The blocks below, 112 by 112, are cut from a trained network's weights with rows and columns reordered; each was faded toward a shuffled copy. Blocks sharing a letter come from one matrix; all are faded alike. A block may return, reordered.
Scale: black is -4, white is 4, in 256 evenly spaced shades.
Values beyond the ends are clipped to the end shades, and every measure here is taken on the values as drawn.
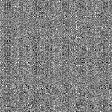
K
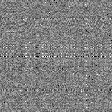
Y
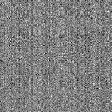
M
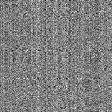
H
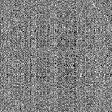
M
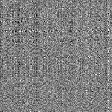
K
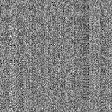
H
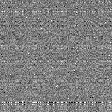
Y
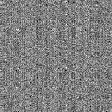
H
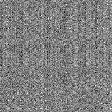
M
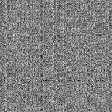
H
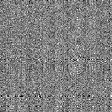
M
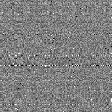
Y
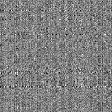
M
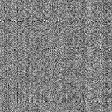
H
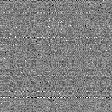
Y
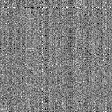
K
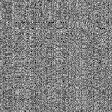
H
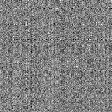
H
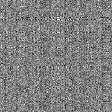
M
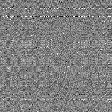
Y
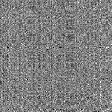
K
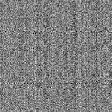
H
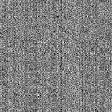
H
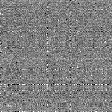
Y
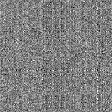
K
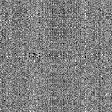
K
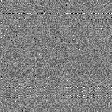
Y
